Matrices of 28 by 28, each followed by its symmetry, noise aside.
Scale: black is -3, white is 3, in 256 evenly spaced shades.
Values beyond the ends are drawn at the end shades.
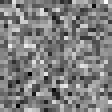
same after a half turn.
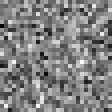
antisymmetric.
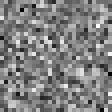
same after a half turn.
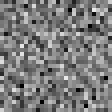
same after a half turn.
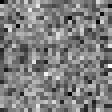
mirrored top to bottom.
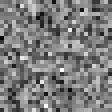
same after a half turn.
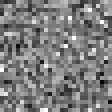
symmetric across the other diagonal.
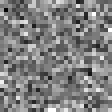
same after a half turn.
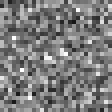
same after a half turn.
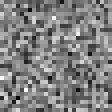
no symmetry.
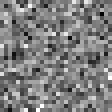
same after a half turn.
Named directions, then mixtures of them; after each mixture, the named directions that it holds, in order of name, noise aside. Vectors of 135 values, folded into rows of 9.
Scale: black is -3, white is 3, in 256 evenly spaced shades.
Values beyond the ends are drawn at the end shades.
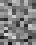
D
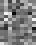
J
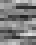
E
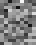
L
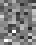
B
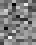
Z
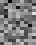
L.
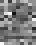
E, J.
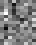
J, Z.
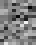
E, Z.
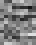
E, L, Z.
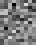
Z.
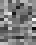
E, J.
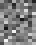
B, L, Z.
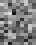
D, J.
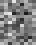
B, D, J.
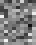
B, L.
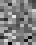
B, D.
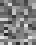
D.
